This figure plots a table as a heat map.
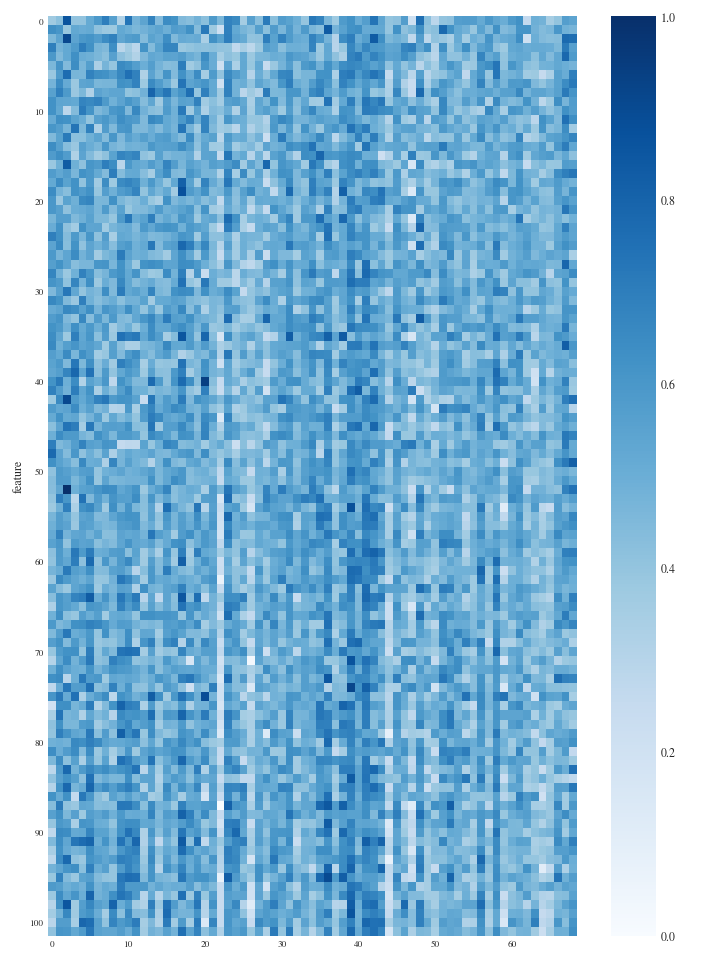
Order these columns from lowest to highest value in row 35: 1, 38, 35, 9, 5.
1, 5, 35, 9, 38
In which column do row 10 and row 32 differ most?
2
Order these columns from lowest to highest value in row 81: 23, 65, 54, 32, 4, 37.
37, 65, 4, 23, 32, 54
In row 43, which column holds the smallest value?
50
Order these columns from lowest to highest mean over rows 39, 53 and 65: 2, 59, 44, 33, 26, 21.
44, 26, 59, 21, 33, 2
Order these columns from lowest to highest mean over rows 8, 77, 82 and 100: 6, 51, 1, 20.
6, 20, 51, 1
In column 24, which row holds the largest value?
90
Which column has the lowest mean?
22
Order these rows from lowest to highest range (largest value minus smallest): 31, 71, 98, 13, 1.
31, 13, 1, 98, 71
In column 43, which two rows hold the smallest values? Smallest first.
15, 96
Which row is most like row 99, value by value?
54
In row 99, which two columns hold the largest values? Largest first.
39, 15
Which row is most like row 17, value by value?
49
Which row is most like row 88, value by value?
25
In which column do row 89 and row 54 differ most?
59
